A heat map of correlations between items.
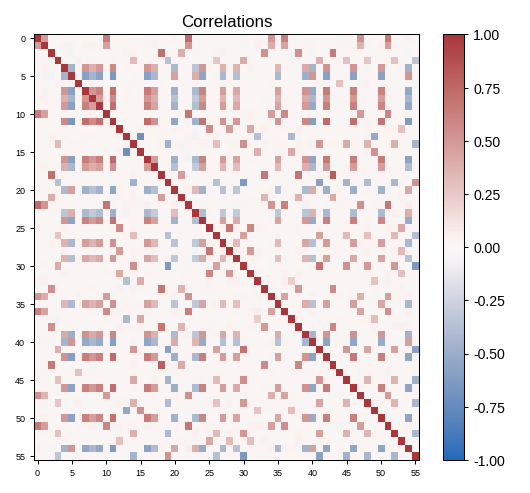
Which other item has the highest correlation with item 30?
41
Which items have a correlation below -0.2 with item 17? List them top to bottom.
5, 20, 23, 40, 54
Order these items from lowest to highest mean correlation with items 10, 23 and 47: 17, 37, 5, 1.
17, 37, 5, 1
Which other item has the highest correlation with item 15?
49
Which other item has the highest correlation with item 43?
18
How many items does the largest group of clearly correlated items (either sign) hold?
20
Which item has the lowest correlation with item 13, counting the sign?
15
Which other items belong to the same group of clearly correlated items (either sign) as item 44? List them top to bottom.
6
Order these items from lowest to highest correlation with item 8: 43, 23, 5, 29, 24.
5, 23, 43, 29, 24
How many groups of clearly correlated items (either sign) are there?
7
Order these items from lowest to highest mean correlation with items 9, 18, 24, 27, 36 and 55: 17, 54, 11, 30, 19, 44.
54, 30, 44, 19, 17, 11
